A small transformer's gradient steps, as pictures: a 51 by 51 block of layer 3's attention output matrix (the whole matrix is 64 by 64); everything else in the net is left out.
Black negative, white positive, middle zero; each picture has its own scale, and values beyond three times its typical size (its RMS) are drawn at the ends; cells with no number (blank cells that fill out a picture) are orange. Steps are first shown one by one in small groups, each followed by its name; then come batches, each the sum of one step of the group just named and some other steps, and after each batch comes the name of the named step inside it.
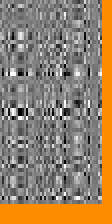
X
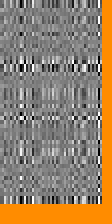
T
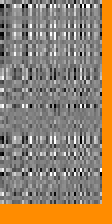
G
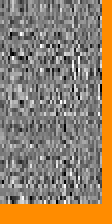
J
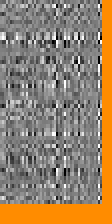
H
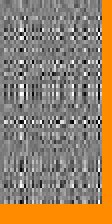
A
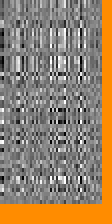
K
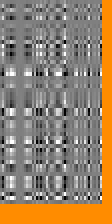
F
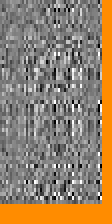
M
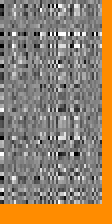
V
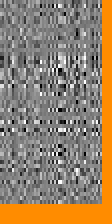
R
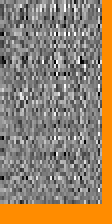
K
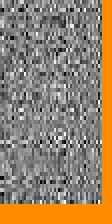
F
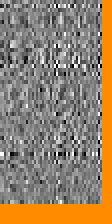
R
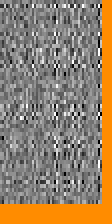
T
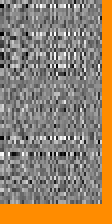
K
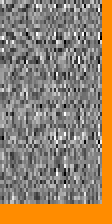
H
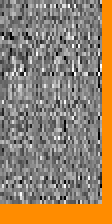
J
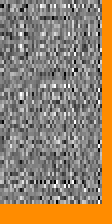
J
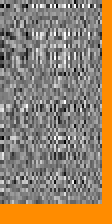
K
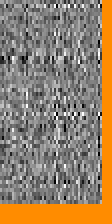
J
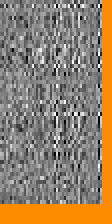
J
